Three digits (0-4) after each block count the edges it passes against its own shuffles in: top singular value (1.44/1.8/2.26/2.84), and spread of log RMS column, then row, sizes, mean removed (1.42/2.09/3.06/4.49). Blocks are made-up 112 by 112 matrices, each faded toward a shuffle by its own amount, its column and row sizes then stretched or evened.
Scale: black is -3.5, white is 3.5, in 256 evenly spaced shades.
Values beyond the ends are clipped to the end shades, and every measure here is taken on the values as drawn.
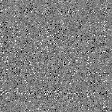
1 2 2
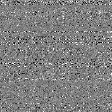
1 1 3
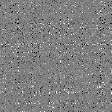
2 2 2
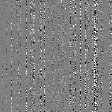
1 4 0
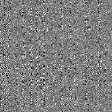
2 3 2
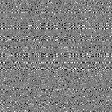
4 0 3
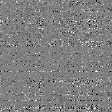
0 2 3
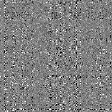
3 3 2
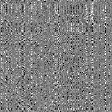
4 3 0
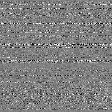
1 0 4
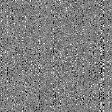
2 3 1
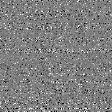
0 1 3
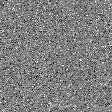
0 1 0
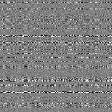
4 1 4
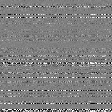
4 0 4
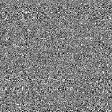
2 1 2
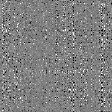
2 3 1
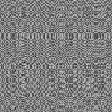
4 0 2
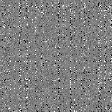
2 3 2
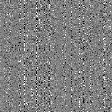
3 3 0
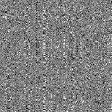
3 2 1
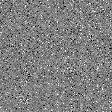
1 1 0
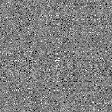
2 1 2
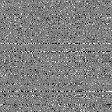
4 1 3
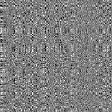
4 3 1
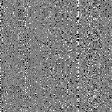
3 3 0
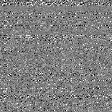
2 0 3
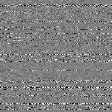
3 0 4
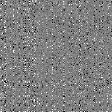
3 3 1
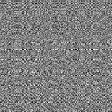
4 1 3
